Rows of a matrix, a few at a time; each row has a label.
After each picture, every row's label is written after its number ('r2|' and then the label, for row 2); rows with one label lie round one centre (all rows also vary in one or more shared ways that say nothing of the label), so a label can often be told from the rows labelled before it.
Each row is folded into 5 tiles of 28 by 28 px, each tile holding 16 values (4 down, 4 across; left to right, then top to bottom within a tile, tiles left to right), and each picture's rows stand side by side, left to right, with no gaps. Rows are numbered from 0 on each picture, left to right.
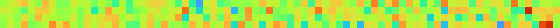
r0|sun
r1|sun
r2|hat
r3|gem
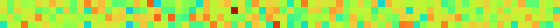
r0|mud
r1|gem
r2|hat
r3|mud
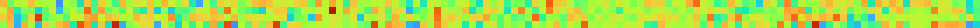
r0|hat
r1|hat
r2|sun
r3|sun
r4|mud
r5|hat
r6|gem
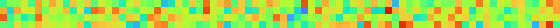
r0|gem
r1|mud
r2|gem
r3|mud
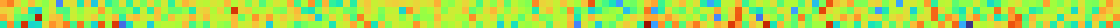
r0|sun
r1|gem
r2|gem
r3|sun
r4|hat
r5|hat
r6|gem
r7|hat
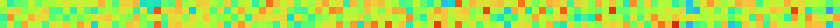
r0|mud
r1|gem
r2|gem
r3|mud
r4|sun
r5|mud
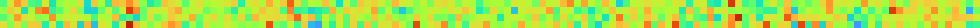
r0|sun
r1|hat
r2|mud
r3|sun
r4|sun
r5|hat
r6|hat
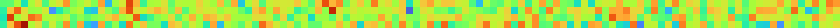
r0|mud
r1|hat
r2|mud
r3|sun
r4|hat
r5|hat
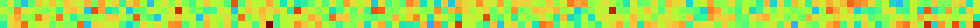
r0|mud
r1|hat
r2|gem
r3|gem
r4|sun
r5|mud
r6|sun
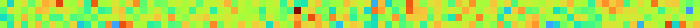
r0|mud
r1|gem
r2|gem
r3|sun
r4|mud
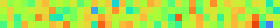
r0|mud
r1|sun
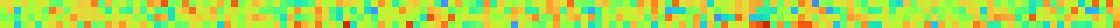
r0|hat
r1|sun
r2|mud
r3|mud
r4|mud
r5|mud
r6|mud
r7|hat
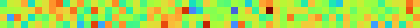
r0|sun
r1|sun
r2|hat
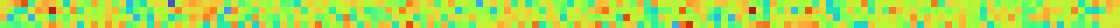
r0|sun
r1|sun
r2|gem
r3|gem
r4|mud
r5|sun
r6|hat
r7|hat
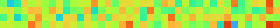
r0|hat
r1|hat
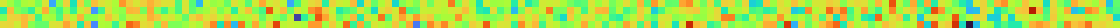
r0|mud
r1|sun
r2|hat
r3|sun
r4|mud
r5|gem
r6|sun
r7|sun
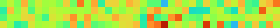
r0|hat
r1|mud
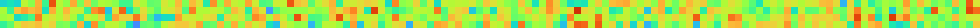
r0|hat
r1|hat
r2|sun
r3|gem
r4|mud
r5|hat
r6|gem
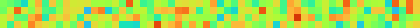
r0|hat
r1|sun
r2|sun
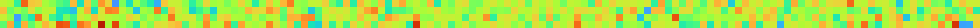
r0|gem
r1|gem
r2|mud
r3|gem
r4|sun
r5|sun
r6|sun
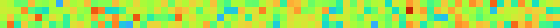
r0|hat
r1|sun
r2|sun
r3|gem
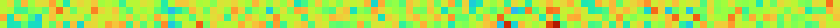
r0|gem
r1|mud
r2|gem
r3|gem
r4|mud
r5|hat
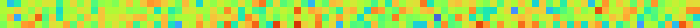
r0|hat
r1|sun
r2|sun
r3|mud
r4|sun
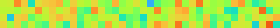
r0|sun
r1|mud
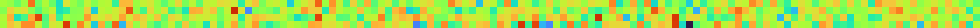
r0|hat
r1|hat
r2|hat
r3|gem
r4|sun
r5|sun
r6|gem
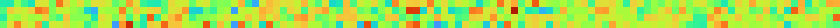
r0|mud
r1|mud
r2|sun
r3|hat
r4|sun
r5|mud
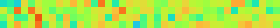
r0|gem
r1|mud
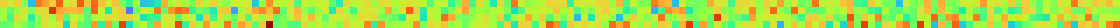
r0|mud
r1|gem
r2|gem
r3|mud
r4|mud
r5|sun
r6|mud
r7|mud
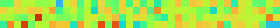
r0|sun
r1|gem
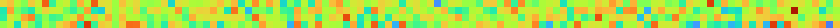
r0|mud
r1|hat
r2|gem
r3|gem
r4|sun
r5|gem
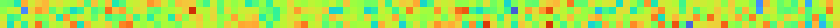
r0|gem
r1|sun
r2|sun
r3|sun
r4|gem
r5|sun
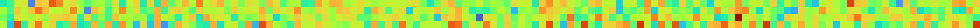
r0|sun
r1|gem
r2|mud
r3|hat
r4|mud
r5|sun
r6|sun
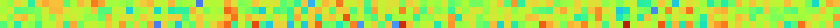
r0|mud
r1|hat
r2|gem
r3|hat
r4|sun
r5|mud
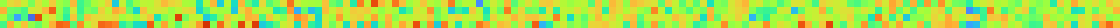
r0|sun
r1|sun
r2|mud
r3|hat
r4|hat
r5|mud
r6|mud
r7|mud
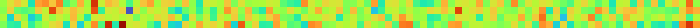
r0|mud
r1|gem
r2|hat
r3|hat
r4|hat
